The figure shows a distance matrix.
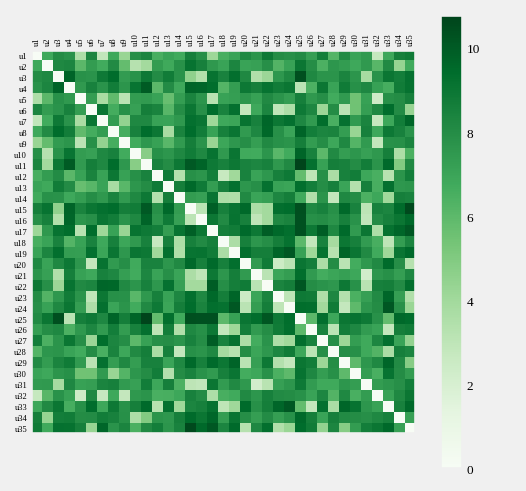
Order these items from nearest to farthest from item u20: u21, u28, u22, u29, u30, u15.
u29, u30, u21, u28, u22, u15
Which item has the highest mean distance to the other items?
u25
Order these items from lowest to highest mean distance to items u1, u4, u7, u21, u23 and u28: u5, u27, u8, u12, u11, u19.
u5, u12, u19, u27, u8, u11
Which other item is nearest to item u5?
u32
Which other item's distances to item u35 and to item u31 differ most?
u15
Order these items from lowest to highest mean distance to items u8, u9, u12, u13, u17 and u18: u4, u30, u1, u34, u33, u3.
u1, u30, u33, u4, u34, u3
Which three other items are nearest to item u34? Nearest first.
u10, u2, u11
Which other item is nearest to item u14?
u28
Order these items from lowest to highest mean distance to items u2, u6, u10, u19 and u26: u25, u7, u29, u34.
u34, u29, u7, u25
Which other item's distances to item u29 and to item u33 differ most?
u24
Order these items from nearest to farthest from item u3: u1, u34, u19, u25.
u1, u34, u19, u25
